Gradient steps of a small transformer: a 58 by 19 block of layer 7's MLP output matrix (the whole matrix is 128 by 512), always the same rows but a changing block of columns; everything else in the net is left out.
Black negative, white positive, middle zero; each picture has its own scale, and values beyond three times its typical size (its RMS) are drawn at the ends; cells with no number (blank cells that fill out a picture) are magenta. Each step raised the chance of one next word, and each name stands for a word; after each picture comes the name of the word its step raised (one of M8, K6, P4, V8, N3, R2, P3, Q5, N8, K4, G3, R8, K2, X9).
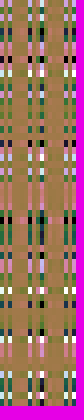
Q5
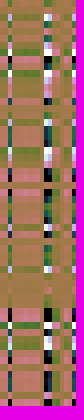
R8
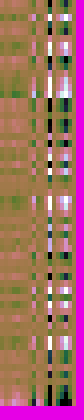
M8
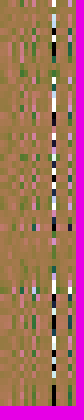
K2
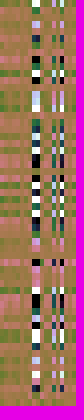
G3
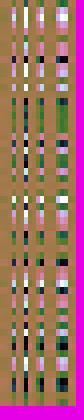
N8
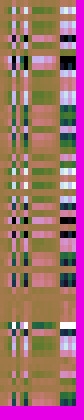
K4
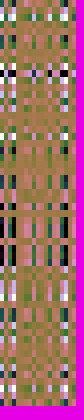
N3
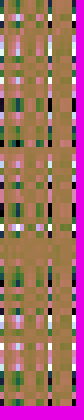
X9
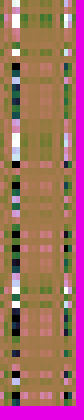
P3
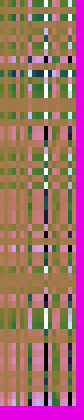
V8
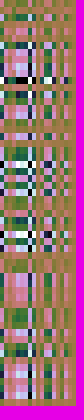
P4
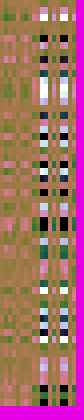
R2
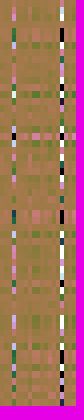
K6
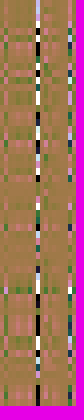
K2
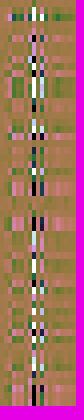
R2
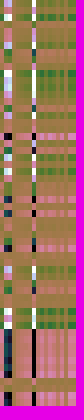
V8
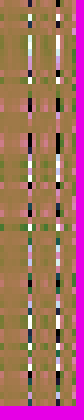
X9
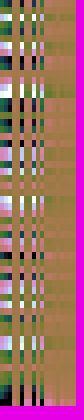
M8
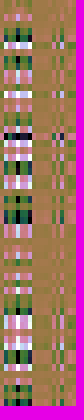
K6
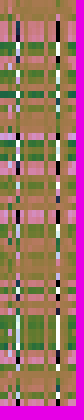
K6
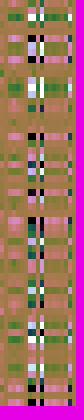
R2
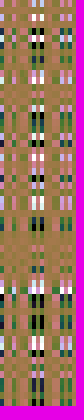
K2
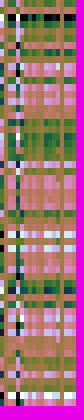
P3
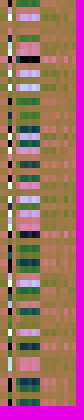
N8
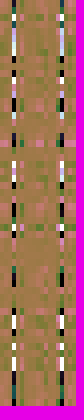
X9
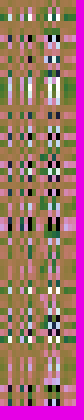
R2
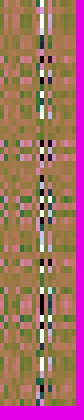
G3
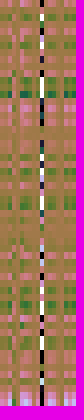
M8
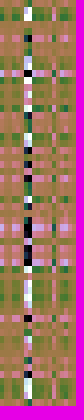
N3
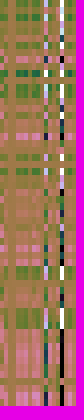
V8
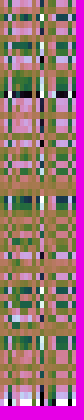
M8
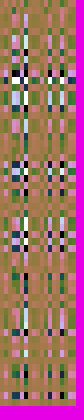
P4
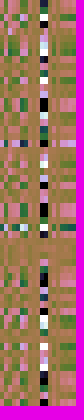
X9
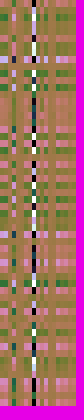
N8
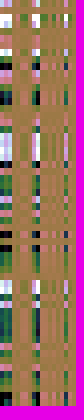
P3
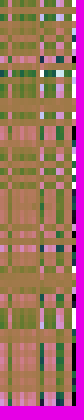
V8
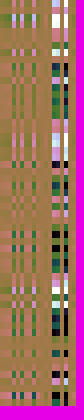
P3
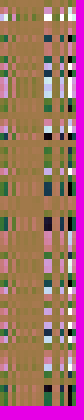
R2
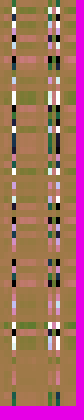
K4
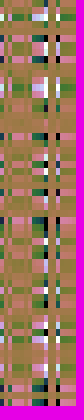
R2
